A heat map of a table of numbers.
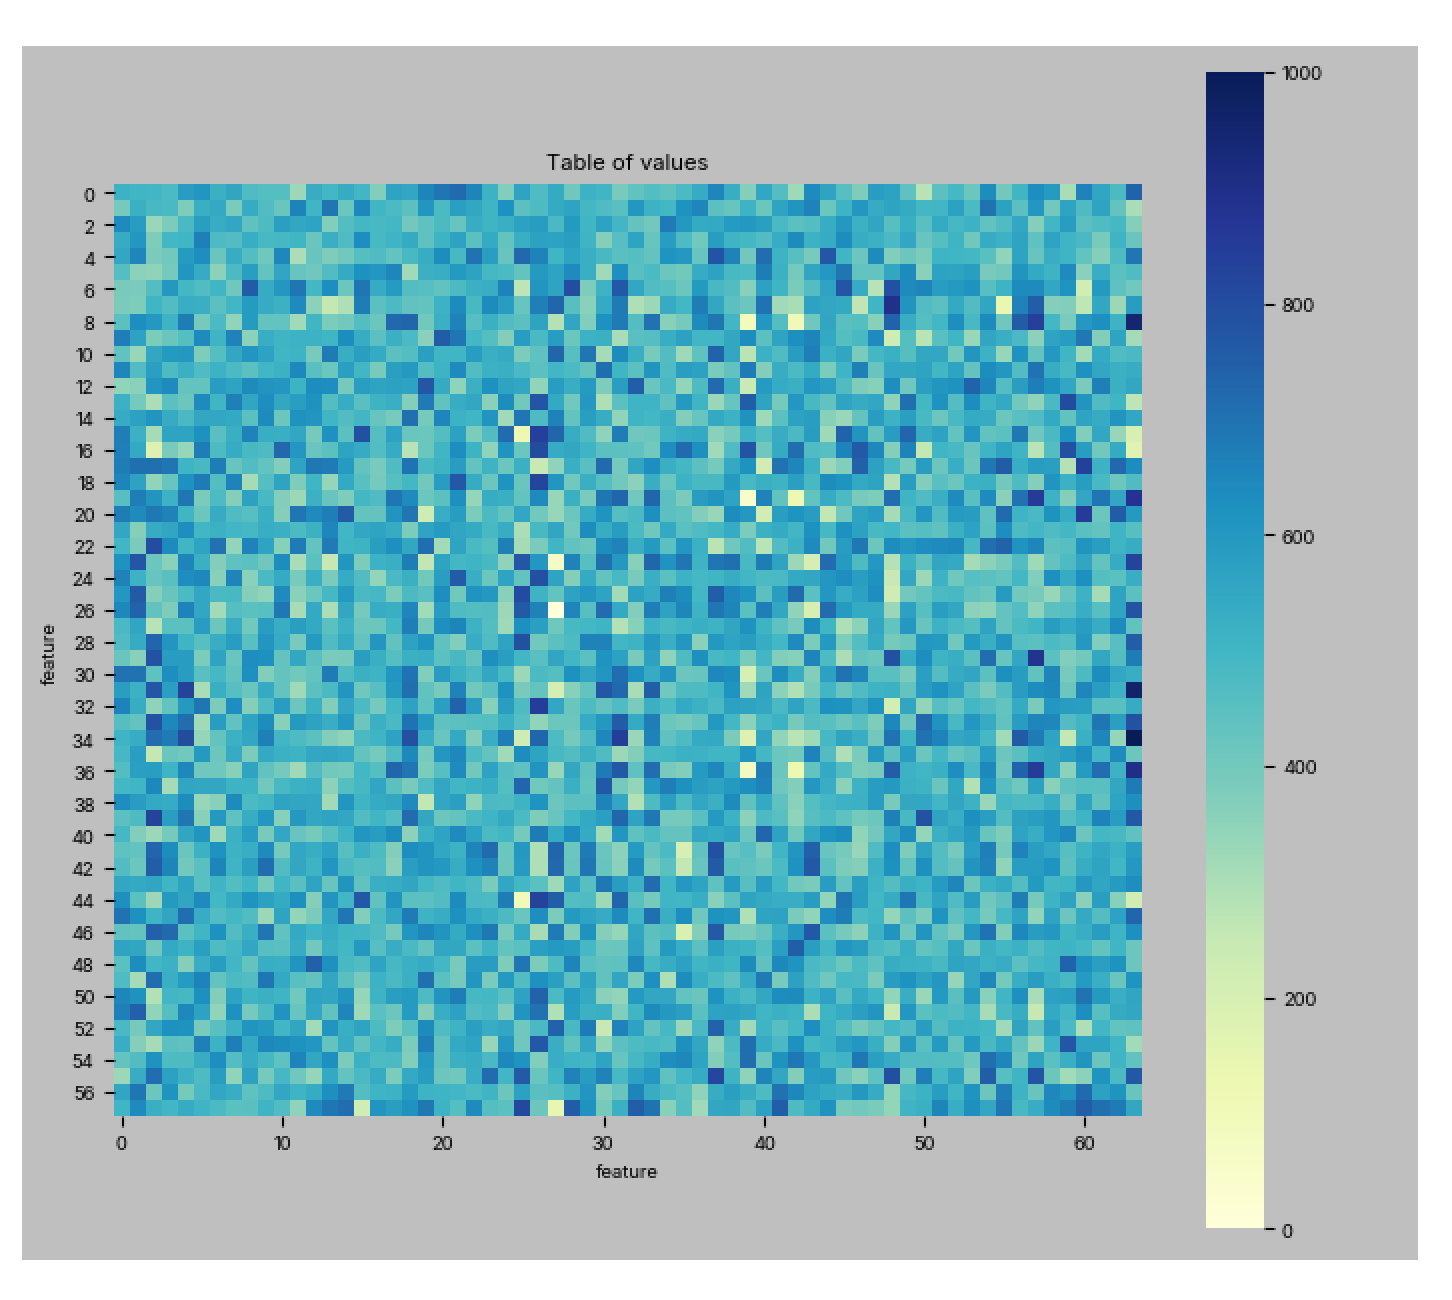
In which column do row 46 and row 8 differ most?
42
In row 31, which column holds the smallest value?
27
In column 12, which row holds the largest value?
48
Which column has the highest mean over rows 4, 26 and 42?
37
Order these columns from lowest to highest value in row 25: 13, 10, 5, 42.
13, 5, 10, 42
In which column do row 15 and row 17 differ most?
26
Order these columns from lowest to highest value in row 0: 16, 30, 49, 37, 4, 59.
59, 16, 49, 30, 4, 37
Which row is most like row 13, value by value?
53
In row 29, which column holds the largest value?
57
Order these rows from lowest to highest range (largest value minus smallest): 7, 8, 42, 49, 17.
49, 42, 17, 7, 8
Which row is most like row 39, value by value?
33
